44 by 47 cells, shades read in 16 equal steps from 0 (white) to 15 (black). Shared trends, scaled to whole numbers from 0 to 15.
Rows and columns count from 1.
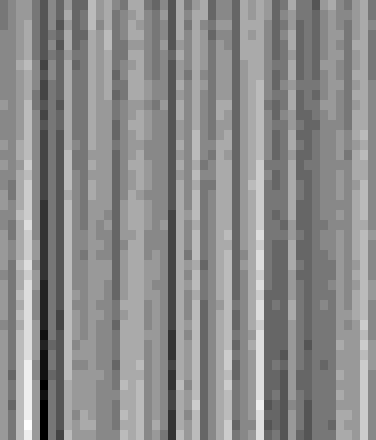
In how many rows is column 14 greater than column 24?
11
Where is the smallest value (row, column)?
43, 4
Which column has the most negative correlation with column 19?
15
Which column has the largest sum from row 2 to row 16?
6
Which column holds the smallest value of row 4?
14
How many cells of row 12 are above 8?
7
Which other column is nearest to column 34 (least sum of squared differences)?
26
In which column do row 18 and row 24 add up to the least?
33
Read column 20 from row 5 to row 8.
8 8 8 8
